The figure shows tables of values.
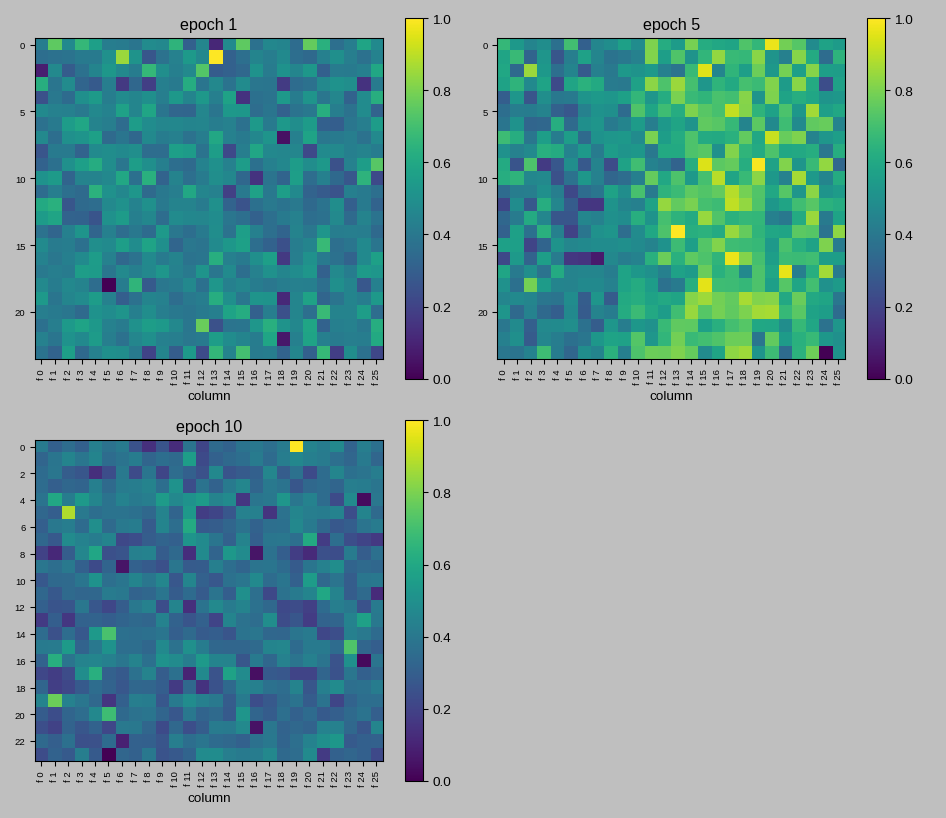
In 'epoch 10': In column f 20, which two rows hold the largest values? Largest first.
7, 10
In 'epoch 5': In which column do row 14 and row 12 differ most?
f 7
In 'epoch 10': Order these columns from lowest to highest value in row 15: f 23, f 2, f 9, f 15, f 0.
f 15, f 0, f 9, f 2, f 23
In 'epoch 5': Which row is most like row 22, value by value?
4
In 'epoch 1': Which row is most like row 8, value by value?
11
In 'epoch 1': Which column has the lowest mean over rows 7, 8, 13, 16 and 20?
f 18
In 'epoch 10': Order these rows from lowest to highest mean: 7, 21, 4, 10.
21, 7, 10, 4
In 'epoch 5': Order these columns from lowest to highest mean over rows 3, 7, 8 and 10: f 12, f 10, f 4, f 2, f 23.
f 4, f 2, f 10, f 23, f 12
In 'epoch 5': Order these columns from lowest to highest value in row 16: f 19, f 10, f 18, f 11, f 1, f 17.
f 10, f 1, f 11, f 19, f 18, f 17
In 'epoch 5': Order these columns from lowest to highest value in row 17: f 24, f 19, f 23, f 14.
f 14, f 23, f 19, f 24
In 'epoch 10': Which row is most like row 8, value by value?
17
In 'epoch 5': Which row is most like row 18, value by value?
2
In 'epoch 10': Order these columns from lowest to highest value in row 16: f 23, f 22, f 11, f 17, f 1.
f 22, f 17, f 11, f 23, f 1
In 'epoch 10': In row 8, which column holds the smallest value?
f 16
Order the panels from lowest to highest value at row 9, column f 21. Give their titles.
epoch 10, epoch 1, epoch 5
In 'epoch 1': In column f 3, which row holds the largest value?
0
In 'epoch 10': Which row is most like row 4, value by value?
16
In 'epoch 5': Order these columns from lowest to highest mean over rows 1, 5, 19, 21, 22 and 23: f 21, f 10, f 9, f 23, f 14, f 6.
f 6, f 9, f 21, f 10, f 23, f 14
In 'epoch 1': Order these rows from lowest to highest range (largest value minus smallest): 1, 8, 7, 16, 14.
14, 8, 16, 7, 1
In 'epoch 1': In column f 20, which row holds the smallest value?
8
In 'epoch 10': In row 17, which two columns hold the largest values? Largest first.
f 4, f 14
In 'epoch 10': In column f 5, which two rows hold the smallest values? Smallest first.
23, 19
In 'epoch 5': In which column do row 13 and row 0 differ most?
f 20
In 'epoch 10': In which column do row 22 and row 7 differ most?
f 21
